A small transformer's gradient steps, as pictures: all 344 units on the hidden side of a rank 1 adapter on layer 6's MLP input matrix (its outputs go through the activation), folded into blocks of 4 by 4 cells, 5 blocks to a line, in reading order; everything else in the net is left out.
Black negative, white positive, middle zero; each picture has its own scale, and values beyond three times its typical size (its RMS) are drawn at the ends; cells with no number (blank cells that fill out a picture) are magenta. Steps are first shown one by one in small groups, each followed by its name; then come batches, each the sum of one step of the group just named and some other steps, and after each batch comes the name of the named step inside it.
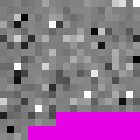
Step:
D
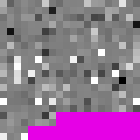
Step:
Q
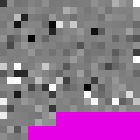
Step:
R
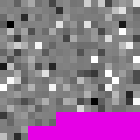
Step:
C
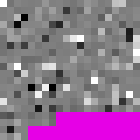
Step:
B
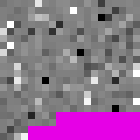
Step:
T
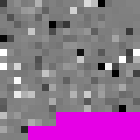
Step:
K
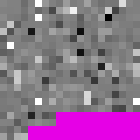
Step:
T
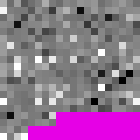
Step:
Q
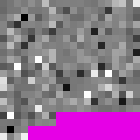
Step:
D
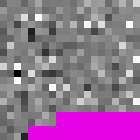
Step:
R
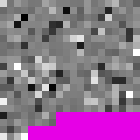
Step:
B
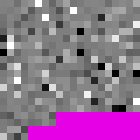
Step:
C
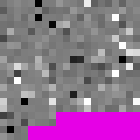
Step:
C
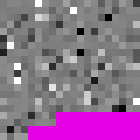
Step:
T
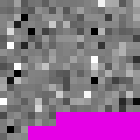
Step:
D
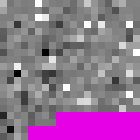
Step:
B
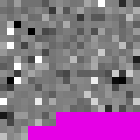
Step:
Q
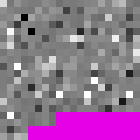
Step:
B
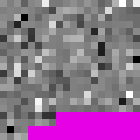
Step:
D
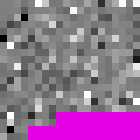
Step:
D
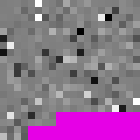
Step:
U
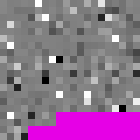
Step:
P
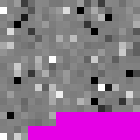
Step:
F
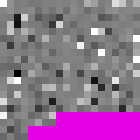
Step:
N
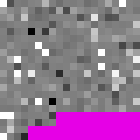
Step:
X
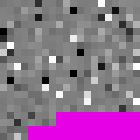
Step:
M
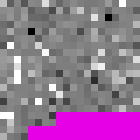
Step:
X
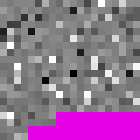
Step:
M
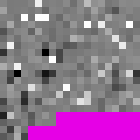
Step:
P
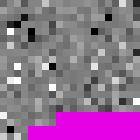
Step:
F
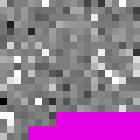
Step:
X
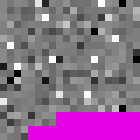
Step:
P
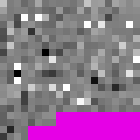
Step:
N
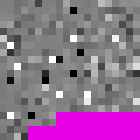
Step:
M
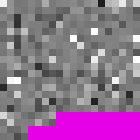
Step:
N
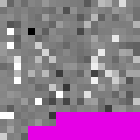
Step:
X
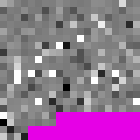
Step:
X
